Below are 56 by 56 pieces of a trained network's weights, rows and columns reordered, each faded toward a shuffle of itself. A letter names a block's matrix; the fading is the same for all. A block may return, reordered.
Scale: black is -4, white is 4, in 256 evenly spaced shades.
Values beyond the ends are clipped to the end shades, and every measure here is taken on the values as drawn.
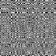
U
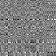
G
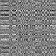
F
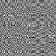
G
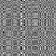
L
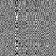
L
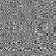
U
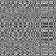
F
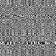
G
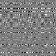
U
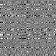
U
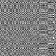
F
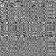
G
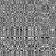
G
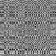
F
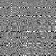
U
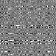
U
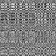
F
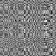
L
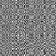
L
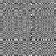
F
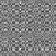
F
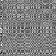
F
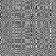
L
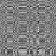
F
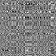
G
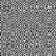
L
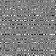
U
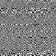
U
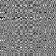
G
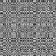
F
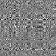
U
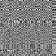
G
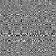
U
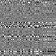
U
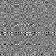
G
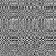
F
